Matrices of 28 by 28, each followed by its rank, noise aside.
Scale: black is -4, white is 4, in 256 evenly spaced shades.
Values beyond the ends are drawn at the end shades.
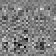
four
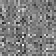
six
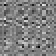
three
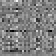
four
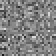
four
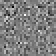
six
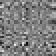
four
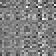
four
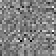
four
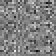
four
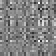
three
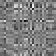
two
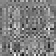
three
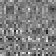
four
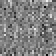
six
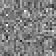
six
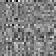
four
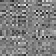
three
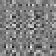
three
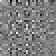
three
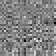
four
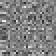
four
